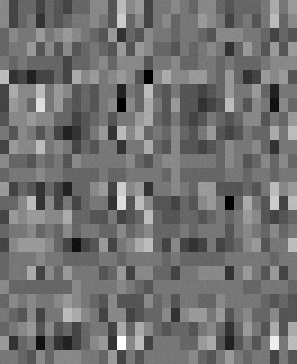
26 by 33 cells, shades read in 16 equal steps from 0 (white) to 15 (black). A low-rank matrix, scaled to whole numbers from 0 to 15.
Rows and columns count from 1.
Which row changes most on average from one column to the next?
15
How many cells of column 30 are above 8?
14
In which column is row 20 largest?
26
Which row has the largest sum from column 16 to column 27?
18
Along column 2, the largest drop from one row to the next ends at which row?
7
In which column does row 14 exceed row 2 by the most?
8
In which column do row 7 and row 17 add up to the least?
17
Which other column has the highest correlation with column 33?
16
